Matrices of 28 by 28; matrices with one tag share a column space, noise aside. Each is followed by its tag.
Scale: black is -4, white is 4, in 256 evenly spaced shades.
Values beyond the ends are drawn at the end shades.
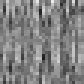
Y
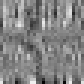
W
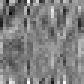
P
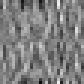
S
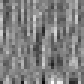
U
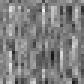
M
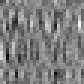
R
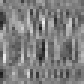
R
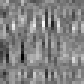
R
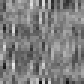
S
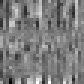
W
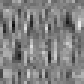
R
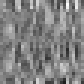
S
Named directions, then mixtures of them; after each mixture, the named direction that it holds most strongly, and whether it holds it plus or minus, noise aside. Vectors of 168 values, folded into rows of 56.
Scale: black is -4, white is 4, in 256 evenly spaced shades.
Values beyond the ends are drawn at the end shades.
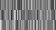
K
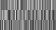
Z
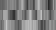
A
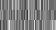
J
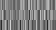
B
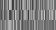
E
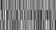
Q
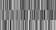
B, minus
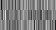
Q, plus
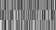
K, plus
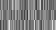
J, plus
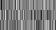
Q, plus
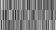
E, minus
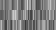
A, minus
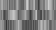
A, minus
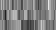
A, minus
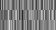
E, plus
